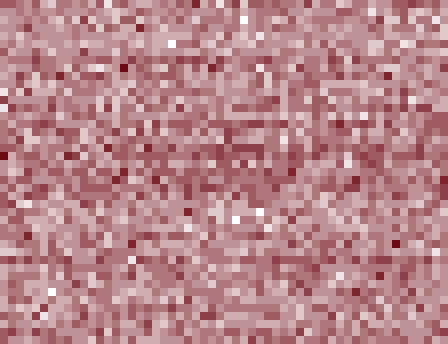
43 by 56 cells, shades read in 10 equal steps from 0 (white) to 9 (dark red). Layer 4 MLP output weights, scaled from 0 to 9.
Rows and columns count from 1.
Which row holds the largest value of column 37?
22
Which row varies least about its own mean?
5
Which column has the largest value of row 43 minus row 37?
7
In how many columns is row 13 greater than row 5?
26
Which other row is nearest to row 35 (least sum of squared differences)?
34
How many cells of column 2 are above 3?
35
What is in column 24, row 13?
4
